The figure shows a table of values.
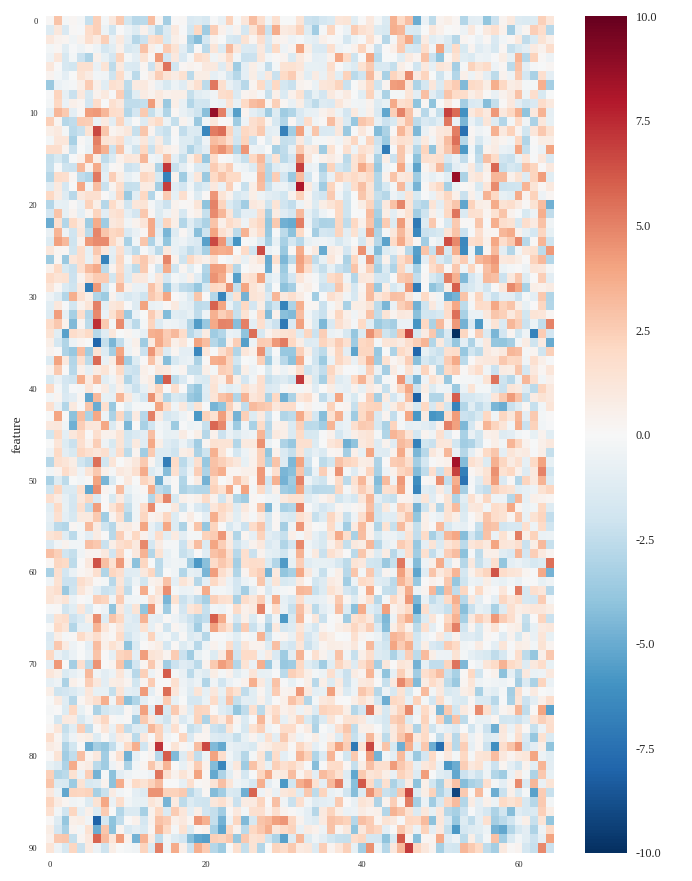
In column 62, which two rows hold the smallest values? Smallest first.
34, 84
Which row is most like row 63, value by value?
85
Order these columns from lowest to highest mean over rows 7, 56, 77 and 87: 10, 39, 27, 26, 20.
39, 10, 26, 20, 27
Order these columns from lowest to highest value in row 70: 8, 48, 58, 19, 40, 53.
53, 19, 48, 8, 40, 58
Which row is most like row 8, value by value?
38
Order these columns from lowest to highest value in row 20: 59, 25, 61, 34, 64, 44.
64, 25, 34, 61, 59, 44
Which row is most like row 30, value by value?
81
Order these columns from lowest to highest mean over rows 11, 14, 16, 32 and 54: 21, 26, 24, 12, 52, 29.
24, 29, 26, 12, 52, 21
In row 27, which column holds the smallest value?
28
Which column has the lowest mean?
47
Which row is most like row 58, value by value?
56
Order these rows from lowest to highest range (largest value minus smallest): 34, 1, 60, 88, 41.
1, 88, 60, 41, 34
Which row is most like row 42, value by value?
88
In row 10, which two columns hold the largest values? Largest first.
21, 51
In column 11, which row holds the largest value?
79
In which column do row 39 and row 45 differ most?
15
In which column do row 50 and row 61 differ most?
52
